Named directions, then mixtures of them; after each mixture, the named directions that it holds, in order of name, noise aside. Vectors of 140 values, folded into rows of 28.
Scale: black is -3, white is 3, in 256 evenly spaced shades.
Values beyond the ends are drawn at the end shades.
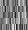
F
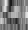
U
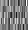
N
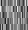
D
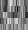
D, U.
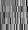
D, F, N.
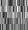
D, U.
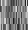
D, N, U.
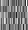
D, N.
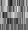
D, U.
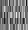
N.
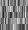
D, F, N.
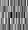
N.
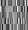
D.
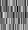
D, F, U.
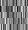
D.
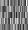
N.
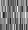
D, F, U.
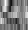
U.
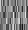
D, F.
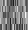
F, U.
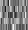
F, N.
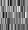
D, N, U.
